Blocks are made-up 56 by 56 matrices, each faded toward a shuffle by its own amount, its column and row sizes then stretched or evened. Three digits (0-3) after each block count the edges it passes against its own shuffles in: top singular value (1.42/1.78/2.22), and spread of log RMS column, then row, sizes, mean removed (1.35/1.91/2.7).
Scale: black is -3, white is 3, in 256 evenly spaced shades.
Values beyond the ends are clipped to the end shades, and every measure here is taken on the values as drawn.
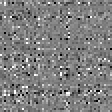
0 2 3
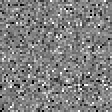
0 0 1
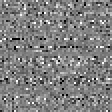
0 0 3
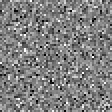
1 1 0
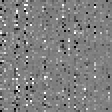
0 3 0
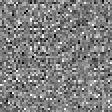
2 1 0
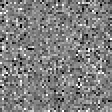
0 2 1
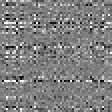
3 2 3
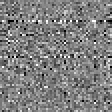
2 1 2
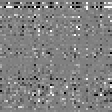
2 2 3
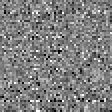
2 1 2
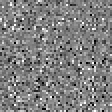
2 1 2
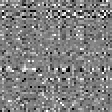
3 1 3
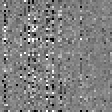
1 3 1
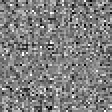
1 1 2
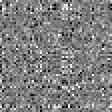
3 2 2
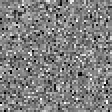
1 0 0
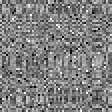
3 0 0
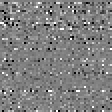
0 1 3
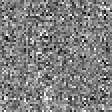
1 2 1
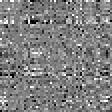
3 1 2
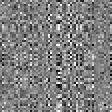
3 3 2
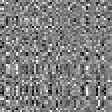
3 3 1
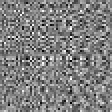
3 2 2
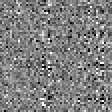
2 2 1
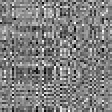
3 3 0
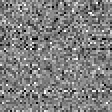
2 0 2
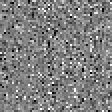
1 2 0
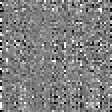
2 3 2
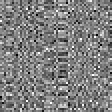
3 1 0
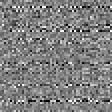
3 0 3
